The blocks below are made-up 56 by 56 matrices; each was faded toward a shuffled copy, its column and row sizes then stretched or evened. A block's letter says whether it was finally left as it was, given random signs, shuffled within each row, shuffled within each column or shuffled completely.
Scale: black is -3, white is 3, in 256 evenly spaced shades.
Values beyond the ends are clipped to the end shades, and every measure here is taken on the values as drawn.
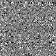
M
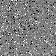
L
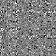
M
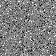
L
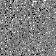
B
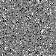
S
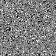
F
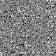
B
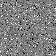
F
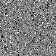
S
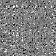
M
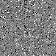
S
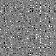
M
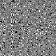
M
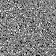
L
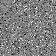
L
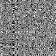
M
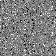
S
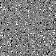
B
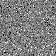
L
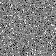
L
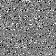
F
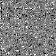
B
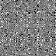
M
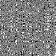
M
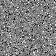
L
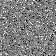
L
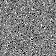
L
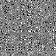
M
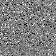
F
